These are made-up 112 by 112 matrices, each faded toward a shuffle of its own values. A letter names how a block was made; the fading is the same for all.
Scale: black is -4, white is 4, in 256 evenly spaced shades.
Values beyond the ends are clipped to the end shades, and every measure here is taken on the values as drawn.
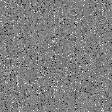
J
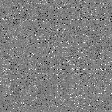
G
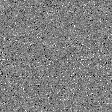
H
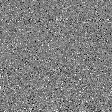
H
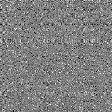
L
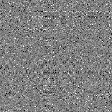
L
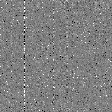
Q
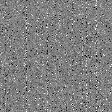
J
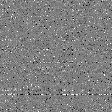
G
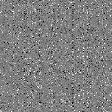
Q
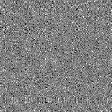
L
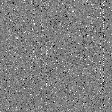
J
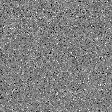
H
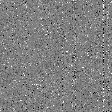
J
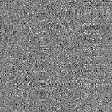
L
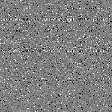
G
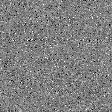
H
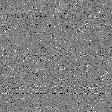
G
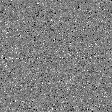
H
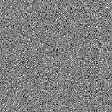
L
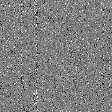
J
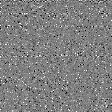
G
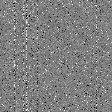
J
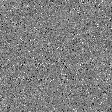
H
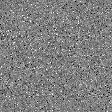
H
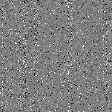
J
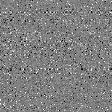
G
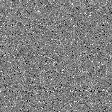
H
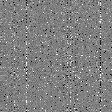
Q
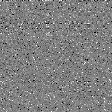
G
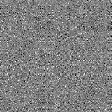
L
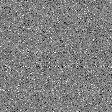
H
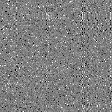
Q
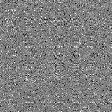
L
